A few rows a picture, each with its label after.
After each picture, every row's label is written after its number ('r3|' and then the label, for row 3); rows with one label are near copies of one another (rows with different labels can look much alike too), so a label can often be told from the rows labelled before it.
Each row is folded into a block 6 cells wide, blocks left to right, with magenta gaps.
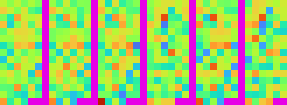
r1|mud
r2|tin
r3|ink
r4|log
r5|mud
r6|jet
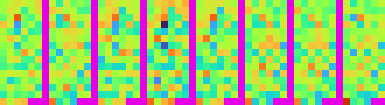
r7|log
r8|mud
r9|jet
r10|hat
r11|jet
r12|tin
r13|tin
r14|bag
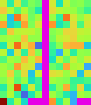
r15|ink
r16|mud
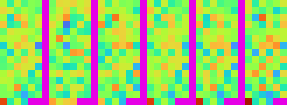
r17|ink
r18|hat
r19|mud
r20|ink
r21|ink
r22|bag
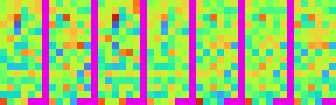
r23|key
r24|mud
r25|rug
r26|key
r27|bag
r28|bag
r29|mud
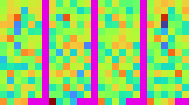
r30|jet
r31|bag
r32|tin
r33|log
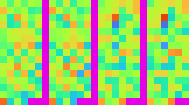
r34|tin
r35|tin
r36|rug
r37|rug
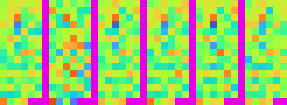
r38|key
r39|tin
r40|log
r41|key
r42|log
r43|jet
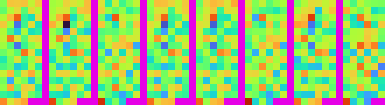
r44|hat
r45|key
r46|bag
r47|hat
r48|hat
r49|bag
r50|jet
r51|tin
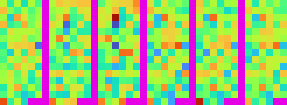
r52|ink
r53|hat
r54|rug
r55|mud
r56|bag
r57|mud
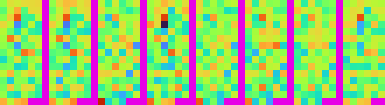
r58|hat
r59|hat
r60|bag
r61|log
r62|bag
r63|mud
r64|mud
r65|jet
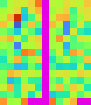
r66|rug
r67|key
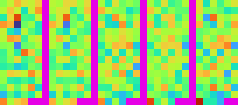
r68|log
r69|log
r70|tin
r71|ink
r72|bag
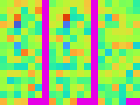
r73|log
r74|rug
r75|mud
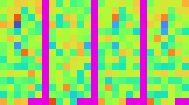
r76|log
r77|ink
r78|rug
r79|key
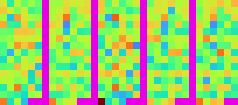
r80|mud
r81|key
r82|bag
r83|jet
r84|hat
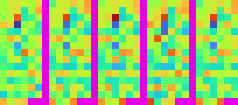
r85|log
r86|rug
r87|rug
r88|key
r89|rug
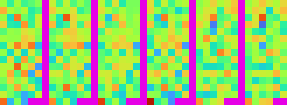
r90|tin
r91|mud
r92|ink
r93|bag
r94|key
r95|log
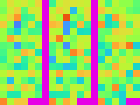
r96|hat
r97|jet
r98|mud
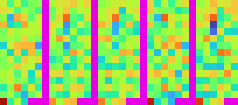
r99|ink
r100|hat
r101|jet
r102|bag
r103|key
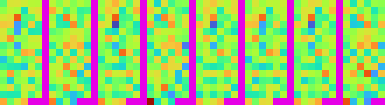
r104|jet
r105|tin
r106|log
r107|ink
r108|log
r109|jet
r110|log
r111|tin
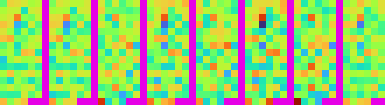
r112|jet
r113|jet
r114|bag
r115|hat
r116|mud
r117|rug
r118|bag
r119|log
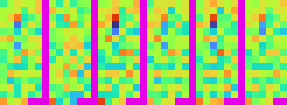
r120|rug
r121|tin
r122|key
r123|jet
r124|log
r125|key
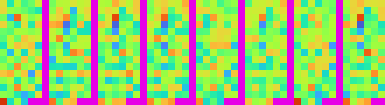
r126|bag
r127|jet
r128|log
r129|hat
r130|mud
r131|rug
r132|ink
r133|log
